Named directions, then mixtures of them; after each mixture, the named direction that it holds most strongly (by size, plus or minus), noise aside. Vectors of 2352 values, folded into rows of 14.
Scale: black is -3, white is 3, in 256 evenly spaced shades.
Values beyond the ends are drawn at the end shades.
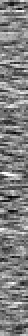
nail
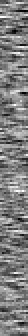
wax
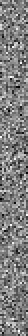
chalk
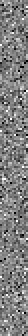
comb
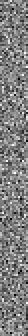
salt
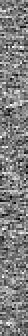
chalk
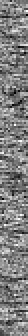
wax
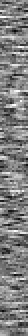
wax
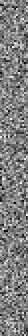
chalk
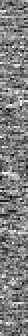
nail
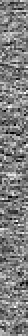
nail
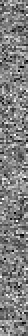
comb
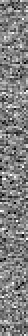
comb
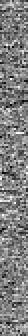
chalk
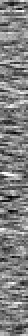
nail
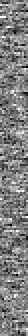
wax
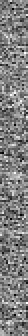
salt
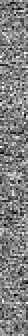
salt
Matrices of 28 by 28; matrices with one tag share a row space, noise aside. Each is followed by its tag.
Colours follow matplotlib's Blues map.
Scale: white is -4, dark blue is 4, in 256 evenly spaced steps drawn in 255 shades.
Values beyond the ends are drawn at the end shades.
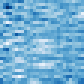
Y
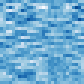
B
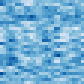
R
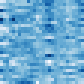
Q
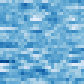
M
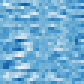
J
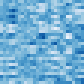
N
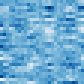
Q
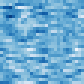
B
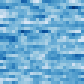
M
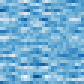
M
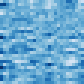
Q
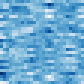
Q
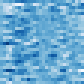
J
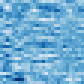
Y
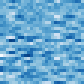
R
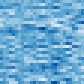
N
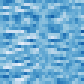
J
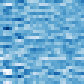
Y
